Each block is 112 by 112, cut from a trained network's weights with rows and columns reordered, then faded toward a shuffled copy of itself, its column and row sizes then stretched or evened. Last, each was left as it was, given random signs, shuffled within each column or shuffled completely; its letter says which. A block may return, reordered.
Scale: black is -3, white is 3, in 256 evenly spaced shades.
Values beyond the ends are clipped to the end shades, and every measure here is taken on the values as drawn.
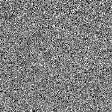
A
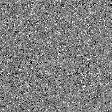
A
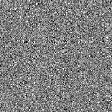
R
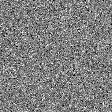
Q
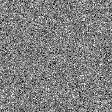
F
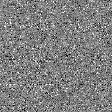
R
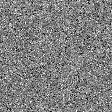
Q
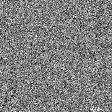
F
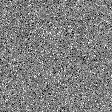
Q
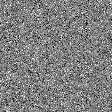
F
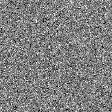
F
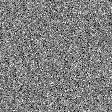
Q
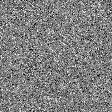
Q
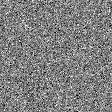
Q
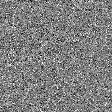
F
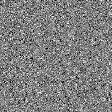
R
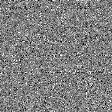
A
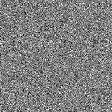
R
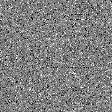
A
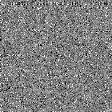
R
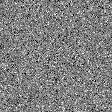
Q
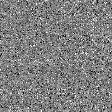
A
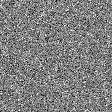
Q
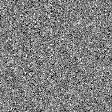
F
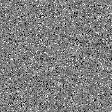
A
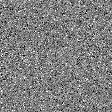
F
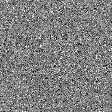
R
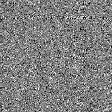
R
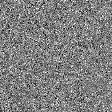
F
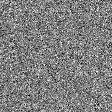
F
